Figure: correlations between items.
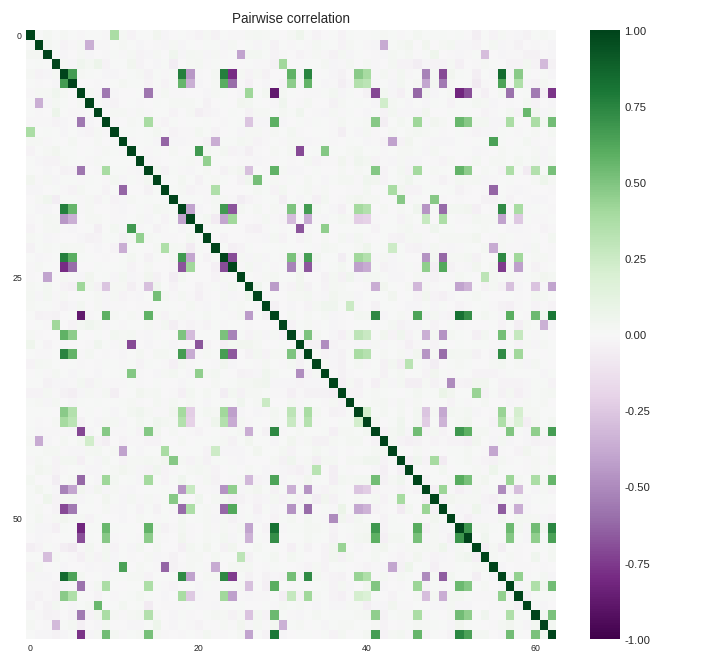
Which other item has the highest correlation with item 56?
4
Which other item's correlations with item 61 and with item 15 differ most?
27
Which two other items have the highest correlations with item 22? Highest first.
16, 43
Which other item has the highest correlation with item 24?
49
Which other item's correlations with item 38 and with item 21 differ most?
13
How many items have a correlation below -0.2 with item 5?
4
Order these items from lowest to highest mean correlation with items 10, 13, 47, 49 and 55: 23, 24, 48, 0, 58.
23, 58, 48, 0, 24
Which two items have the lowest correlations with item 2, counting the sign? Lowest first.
25, 54
